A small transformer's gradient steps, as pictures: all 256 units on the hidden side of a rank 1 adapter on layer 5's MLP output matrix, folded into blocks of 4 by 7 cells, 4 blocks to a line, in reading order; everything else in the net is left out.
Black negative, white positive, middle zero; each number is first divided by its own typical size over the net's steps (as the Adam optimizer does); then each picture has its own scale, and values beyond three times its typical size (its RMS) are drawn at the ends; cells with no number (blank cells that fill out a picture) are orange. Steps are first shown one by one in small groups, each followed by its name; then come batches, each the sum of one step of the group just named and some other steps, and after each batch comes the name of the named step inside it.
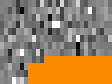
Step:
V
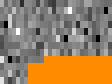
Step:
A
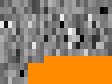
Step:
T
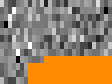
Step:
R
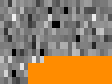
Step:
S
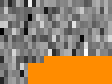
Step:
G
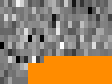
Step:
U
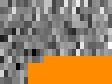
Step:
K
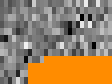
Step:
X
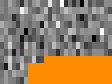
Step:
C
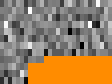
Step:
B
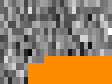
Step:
B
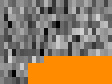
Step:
S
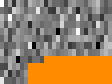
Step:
R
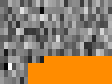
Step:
C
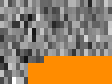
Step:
G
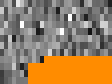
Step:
B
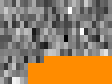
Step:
A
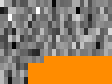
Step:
K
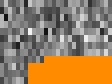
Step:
G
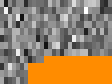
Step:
R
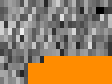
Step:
T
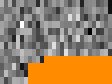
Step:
V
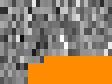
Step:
K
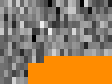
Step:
A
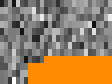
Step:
B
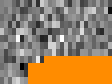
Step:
V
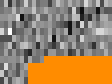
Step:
X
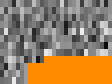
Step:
C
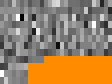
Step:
U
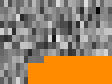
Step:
X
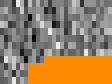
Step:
G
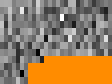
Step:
T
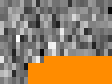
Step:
S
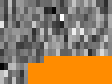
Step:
T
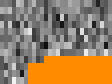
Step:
T
